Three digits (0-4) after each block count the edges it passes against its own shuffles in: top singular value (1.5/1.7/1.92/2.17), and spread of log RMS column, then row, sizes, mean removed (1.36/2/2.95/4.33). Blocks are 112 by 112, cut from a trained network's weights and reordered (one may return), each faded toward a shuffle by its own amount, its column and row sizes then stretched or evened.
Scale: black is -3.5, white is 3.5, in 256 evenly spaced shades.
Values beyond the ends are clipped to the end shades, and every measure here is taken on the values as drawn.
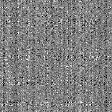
3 2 3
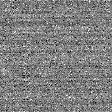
2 1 0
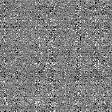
1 3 1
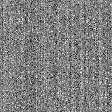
2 0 1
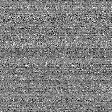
2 0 2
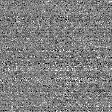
1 1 2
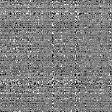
3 3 3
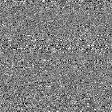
2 0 3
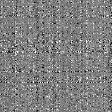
2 2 3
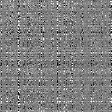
4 4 2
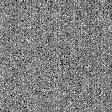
0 0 1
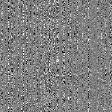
2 4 0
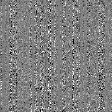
0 4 1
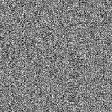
3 1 1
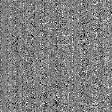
0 3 1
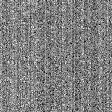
3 0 1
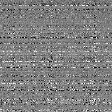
3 2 4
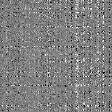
3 3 3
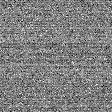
2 0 0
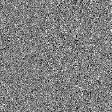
0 2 0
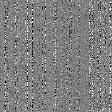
1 4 0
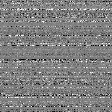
3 1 4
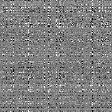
3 3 3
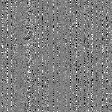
0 4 1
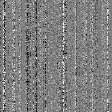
4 4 0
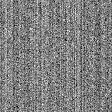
4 1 0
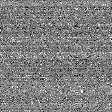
2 1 2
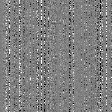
2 4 0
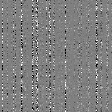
2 4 1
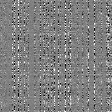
3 4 0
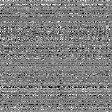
4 2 4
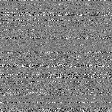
1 0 4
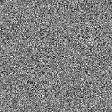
2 1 1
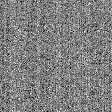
1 0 1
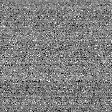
1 0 2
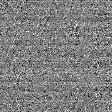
1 2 0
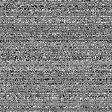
4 0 3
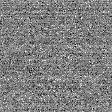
1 1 0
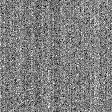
2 0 0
